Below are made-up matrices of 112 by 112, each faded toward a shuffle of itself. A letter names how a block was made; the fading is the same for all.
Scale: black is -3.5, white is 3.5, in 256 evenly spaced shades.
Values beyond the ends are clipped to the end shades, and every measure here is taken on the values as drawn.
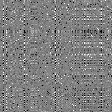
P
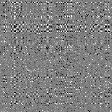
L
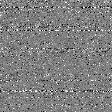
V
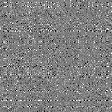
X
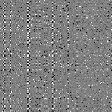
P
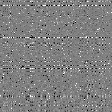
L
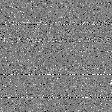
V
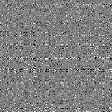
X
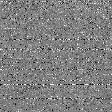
V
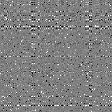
L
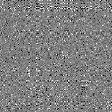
X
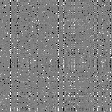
P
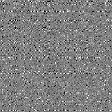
X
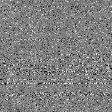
V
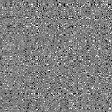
X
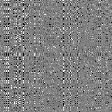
P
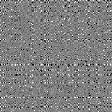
L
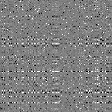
L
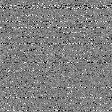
V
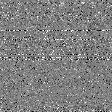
V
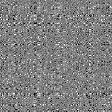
X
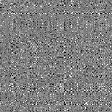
X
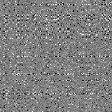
X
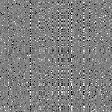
P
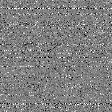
V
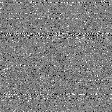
V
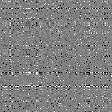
L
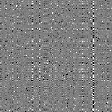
P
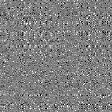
X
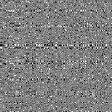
X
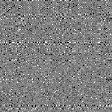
X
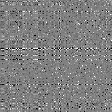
L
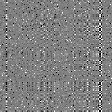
P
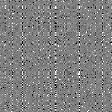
P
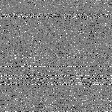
V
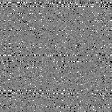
X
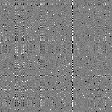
P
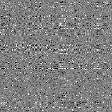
X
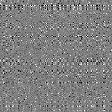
L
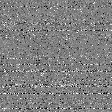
V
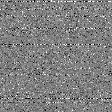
V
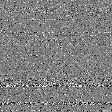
V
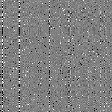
P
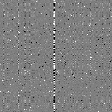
P
